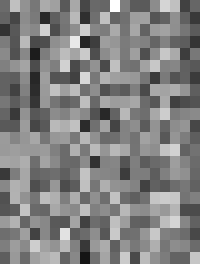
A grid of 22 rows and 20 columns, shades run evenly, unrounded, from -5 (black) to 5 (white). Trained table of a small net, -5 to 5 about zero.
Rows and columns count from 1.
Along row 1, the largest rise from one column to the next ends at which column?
12
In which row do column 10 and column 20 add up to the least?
4
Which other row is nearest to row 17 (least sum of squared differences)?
1
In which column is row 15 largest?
9
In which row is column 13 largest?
22
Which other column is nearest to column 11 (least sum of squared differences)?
14
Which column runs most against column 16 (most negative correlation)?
11
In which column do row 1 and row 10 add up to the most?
17
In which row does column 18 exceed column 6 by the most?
19
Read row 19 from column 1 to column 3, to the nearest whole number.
1 2 -1
